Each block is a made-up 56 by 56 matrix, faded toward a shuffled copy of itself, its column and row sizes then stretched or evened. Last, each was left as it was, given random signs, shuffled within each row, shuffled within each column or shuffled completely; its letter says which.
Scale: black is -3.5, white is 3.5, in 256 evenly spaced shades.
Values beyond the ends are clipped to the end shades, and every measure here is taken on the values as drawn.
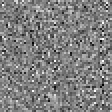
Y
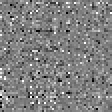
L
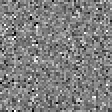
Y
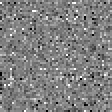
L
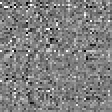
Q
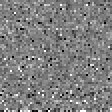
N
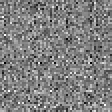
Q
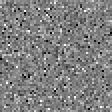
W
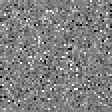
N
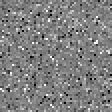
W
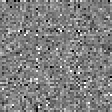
Q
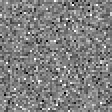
W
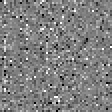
Y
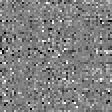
Q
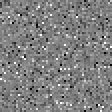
W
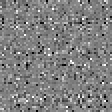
Q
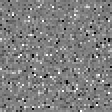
N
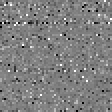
N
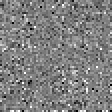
Q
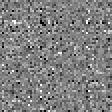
Q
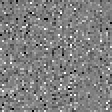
Y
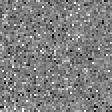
W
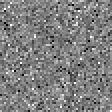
W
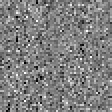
Y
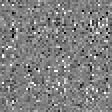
Q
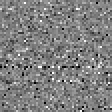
N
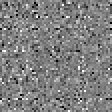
Q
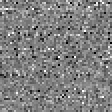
N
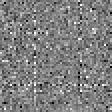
L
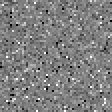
W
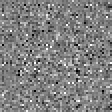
L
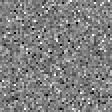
W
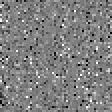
Y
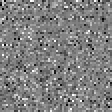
N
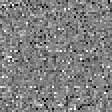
N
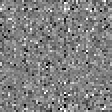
L
